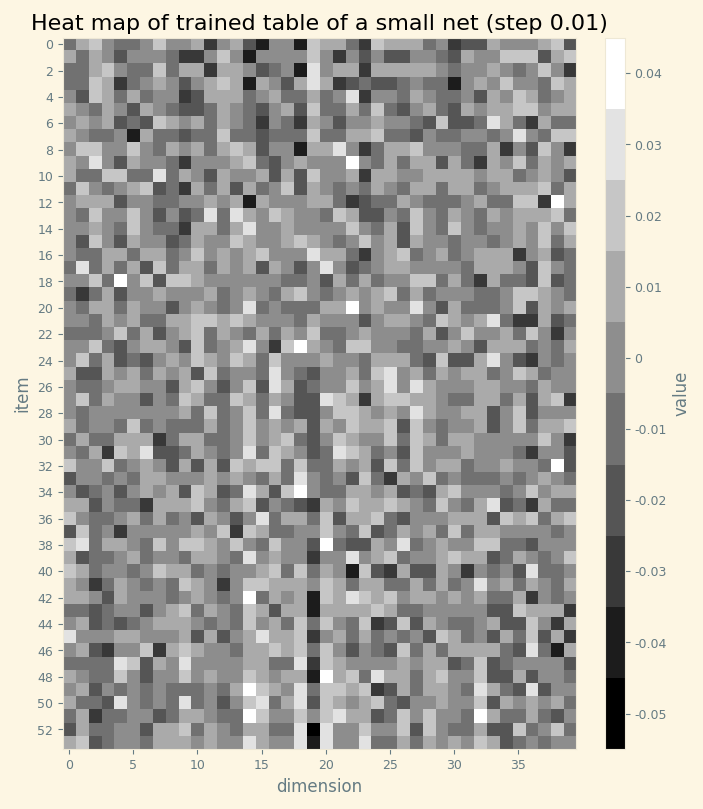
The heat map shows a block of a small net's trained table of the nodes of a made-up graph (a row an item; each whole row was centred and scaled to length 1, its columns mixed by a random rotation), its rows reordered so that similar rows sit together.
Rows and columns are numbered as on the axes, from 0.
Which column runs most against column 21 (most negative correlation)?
39
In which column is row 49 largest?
14
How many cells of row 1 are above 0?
10
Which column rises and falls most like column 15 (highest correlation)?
18
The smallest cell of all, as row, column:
52, 19
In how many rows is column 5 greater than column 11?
17
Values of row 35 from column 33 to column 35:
0.03 -0.02 -0.01
